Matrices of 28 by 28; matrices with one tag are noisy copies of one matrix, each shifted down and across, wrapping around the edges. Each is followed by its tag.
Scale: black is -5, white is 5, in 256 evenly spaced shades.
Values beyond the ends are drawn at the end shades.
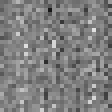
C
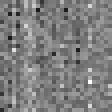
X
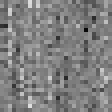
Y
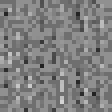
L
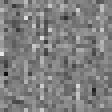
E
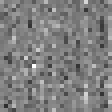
L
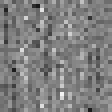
Y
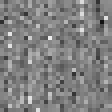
L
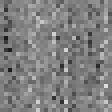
C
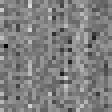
X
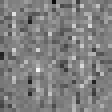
E
